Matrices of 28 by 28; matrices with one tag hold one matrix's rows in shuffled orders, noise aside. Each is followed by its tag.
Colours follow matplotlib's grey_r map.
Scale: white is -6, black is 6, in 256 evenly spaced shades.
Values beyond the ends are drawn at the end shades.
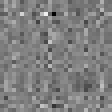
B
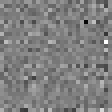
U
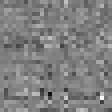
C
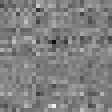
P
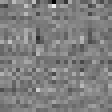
P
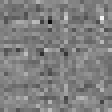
C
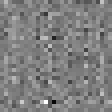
B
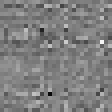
C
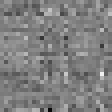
C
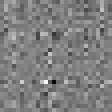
B
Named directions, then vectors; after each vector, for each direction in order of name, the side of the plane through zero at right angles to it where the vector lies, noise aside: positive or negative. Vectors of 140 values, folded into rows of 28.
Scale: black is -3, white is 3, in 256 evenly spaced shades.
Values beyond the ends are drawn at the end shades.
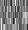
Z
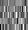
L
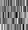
negative, positive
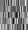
negative, positive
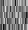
positive, negative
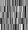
negative, negative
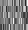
positive, negative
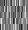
positive, positive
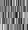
negative, positive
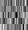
negative, positive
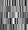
positive, negative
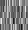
positive, positive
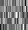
positive, negative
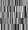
negative, negative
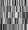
positive, negative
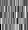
positive, positive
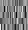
negative, negative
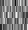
positive, negative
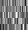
positive, negative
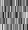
negative, positive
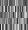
positive, positive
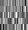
positive, negative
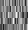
positive, negative
